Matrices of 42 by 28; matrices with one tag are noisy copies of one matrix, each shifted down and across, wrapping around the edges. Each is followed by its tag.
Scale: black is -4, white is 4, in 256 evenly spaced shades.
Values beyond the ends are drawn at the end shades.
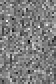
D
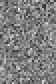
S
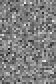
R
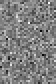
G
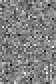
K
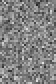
S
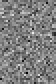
S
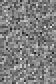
R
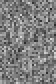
D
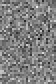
G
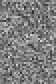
K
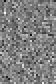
K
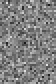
R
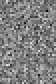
R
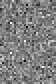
G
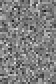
G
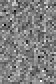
S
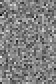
G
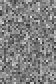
G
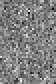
D
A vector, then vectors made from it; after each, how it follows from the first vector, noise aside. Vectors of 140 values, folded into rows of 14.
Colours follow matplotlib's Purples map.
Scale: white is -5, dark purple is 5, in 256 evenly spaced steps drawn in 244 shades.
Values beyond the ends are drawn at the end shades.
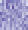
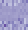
wrapped around, partly zeroed.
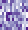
wrapped around, scaled up.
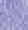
shrunk.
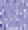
reversed, negated, partly zeroed.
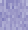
shrunk.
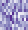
wrapped around, negated, scaled up.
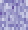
sign-scrambled.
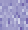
wrapped around, partly zeroed.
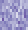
wrapped around.
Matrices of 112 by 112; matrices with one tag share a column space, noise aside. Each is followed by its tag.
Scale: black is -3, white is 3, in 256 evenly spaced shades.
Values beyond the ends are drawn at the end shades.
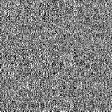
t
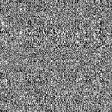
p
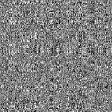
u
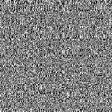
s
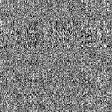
p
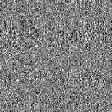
p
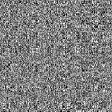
u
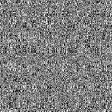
u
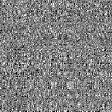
t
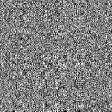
t
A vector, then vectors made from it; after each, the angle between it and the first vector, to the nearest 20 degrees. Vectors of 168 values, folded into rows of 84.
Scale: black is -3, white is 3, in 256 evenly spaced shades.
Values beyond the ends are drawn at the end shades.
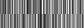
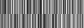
20 degrees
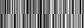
40 degrees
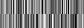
140 degrees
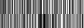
20 degrees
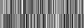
100 degrees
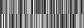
120 degrees
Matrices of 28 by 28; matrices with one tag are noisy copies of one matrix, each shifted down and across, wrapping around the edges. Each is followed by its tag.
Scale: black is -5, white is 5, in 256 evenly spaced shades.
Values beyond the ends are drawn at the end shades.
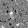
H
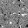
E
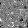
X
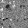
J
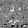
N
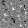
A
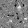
H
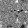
J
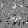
N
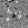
J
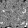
N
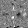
J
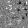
X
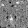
H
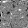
E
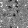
X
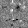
J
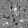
H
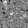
H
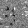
X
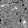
H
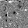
E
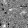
H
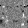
J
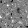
A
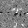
N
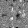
J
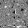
E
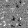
X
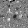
J
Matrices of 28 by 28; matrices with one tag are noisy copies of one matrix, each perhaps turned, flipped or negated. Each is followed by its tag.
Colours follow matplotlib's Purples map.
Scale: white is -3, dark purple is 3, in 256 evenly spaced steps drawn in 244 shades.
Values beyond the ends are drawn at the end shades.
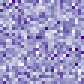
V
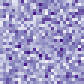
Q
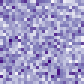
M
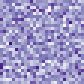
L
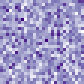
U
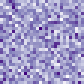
Q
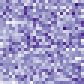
M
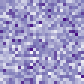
U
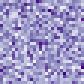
L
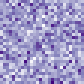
U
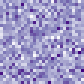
V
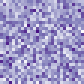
V
